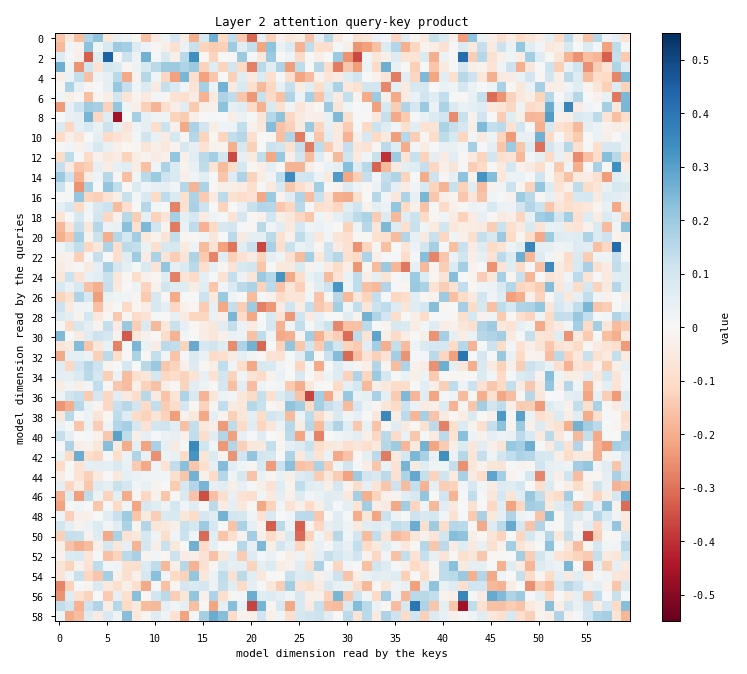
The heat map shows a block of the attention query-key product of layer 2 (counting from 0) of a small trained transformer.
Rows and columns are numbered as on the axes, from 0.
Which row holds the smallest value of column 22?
49
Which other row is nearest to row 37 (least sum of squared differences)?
20
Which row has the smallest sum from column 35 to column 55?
36
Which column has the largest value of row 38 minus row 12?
34
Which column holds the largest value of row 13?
58
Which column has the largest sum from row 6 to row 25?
51
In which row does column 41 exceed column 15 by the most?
50
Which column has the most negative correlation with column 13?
26
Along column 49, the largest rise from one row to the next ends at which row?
21
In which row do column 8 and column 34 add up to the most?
56
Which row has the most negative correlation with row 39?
53
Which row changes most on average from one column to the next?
57
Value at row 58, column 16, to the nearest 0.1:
0.3
